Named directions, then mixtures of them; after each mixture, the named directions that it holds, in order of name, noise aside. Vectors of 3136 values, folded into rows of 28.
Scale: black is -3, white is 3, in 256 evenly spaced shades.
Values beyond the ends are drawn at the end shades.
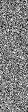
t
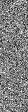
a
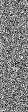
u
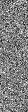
a.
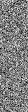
a.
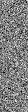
a, u.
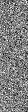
a, t, u.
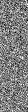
t, u.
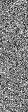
a.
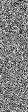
a, t, u.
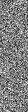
a.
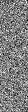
a, t, u.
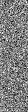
a, u.
